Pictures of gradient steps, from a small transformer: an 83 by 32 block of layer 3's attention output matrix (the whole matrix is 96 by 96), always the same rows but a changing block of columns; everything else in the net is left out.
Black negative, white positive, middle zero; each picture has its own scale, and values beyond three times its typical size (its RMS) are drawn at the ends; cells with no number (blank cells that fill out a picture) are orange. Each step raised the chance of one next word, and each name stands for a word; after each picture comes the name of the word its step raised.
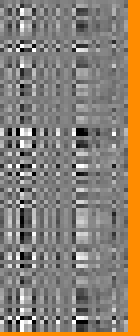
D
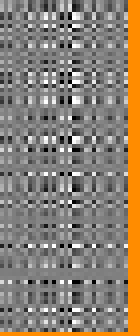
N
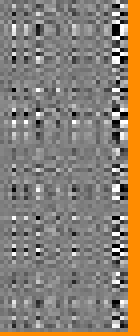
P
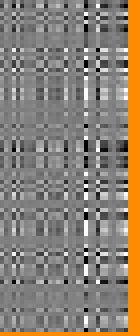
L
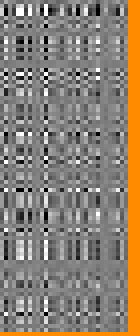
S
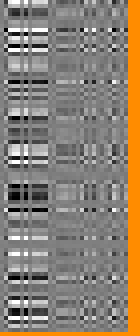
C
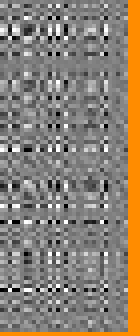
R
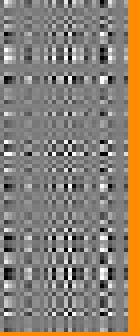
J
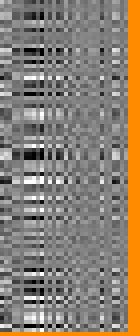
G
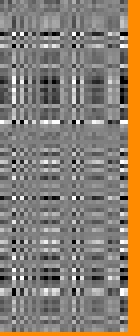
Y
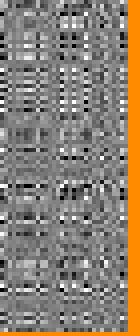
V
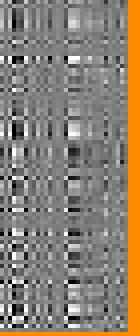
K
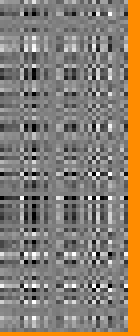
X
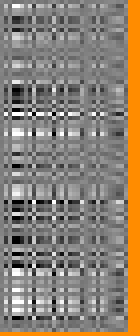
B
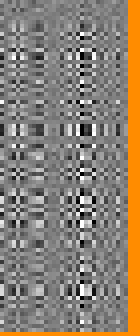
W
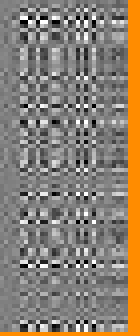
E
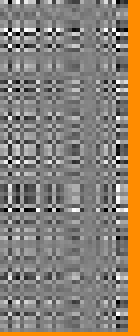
C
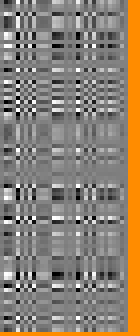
V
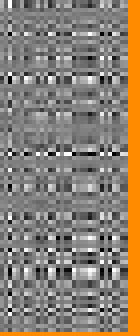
J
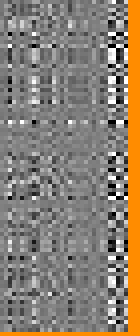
Y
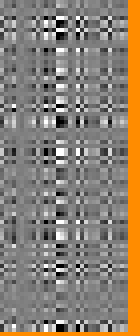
E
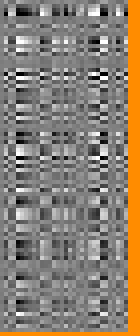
S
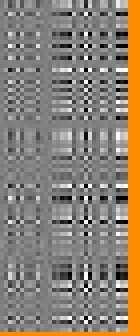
V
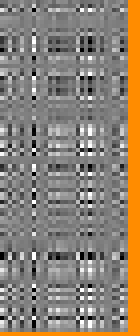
D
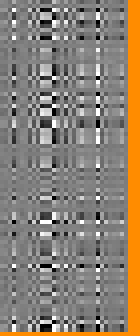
E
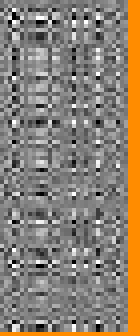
E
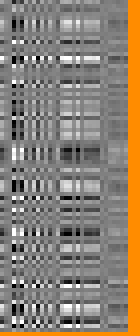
K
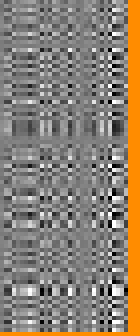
W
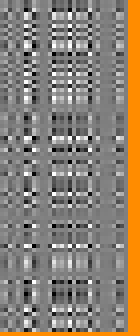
N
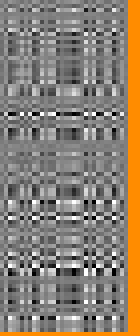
B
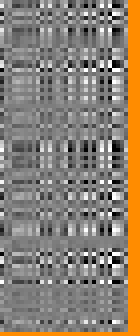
L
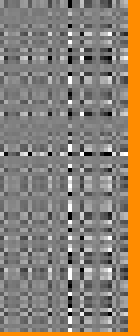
J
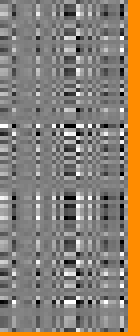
X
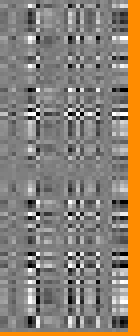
B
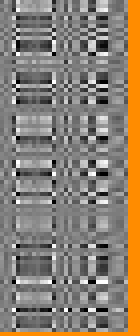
N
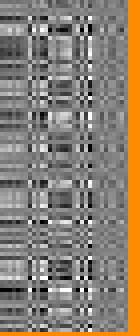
R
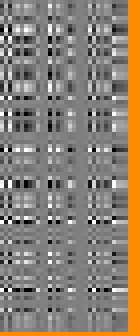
R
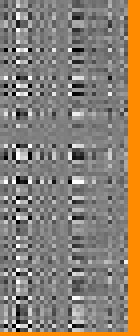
G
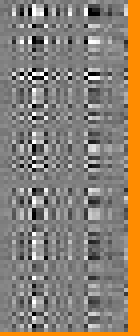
S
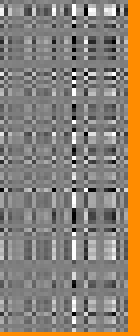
S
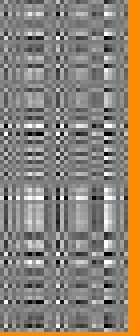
X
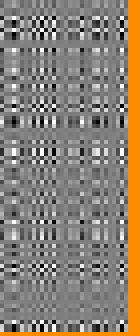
E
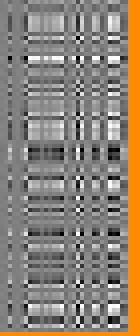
K
